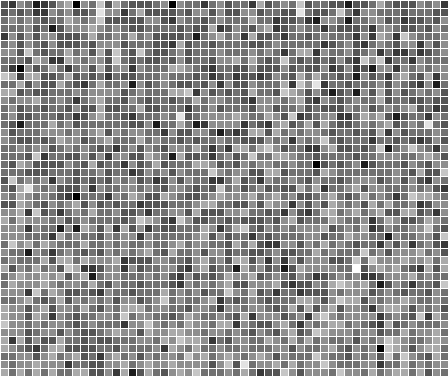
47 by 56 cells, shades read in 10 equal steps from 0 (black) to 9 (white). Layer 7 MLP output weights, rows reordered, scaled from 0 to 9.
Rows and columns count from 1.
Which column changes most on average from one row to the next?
41
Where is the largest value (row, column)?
34, 45
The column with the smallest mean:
10
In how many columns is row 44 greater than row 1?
35
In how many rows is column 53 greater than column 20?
16
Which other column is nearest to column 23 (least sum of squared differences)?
37
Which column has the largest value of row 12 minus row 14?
24
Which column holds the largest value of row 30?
56
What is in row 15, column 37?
7
